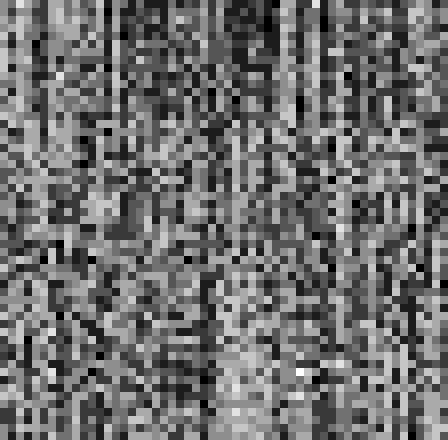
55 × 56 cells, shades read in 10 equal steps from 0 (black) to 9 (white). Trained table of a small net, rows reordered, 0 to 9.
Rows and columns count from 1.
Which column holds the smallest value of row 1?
35
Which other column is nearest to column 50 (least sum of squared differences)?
41
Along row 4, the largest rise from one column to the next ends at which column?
36
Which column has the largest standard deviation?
30
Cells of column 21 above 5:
13
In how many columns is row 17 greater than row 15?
31
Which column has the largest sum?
43
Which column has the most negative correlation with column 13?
55
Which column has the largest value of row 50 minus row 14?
38
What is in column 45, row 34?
5
